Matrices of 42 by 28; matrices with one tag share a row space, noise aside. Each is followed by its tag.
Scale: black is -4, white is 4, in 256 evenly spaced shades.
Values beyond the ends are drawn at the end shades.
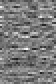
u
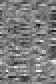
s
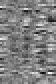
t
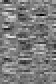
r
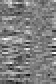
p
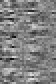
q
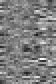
t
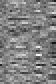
s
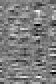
s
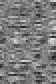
s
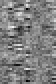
p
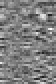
t
